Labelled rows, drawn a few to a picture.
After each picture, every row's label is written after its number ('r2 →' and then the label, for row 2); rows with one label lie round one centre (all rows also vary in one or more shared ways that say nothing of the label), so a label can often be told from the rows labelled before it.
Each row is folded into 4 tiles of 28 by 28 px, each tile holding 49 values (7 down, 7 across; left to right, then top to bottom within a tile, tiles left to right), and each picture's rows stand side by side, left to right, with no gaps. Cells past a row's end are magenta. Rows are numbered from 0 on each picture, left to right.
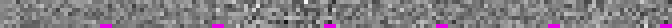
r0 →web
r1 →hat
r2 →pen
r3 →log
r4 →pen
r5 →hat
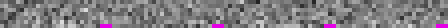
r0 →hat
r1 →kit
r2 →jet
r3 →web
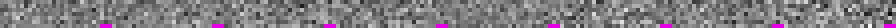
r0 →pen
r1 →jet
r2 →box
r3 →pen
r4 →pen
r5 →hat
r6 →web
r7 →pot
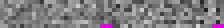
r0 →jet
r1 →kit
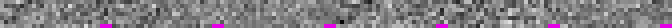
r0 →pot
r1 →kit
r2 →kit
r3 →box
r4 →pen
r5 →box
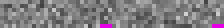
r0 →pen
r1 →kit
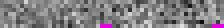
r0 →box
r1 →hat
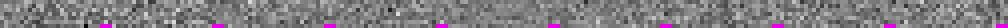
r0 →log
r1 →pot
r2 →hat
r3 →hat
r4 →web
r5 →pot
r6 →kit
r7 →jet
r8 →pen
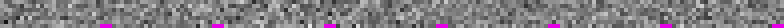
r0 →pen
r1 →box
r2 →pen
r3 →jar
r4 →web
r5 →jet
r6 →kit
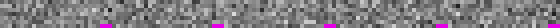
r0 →kit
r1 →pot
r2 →hat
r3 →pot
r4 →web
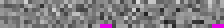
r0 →pot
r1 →web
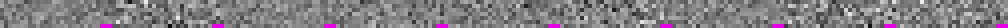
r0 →box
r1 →kit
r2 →web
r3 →kit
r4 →pot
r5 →jet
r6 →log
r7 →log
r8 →pen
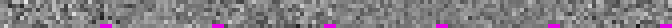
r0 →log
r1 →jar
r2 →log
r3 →web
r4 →pen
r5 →kit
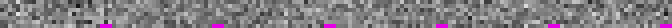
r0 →kit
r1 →kit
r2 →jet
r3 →hat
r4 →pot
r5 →pot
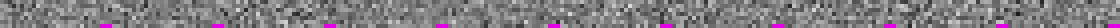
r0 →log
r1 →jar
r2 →web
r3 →web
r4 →kit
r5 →pot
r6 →kit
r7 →pot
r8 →pot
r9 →jet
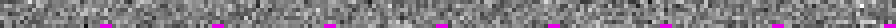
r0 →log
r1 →jar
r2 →box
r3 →jet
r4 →jet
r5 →pot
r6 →kit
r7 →jet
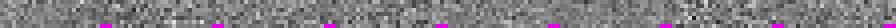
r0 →pen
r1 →pen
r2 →pot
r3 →kit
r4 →web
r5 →kit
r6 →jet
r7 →pot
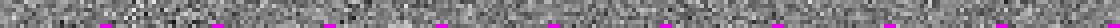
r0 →pen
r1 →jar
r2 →web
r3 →kit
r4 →jar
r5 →log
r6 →pen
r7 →log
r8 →pot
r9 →jar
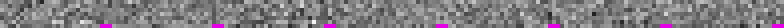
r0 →hat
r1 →log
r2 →pen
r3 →kit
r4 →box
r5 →pot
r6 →web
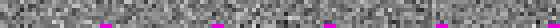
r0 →box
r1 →pot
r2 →jet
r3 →box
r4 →pot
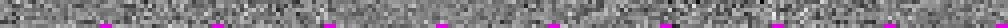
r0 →jar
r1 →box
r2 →pot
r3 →box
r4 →kit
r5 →box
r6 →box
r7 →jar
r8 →pot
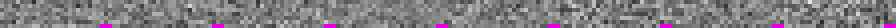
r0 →jar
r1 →box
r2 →pot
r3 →pen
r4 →jar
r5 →jet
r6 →pen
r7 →pen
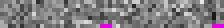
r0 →jet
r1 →pot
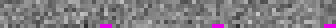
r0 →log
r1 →box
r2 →kit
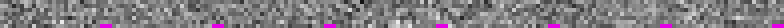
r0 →log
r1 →kit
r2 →pot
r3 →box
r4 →pot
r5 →log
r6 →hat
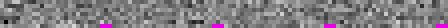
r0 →hat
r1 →pen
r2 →kit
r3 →pen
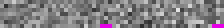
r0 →jet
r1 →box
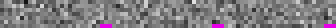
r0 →box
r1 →log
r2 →kit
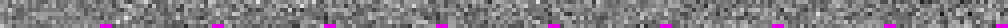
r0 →kit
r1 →hat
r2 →pen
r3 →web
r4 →jet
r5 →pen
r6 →kit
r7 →web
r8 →jet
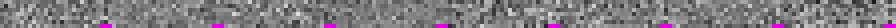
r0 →jar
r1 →kit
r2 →log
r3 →jet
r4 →hat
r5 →pot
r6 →jet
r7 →box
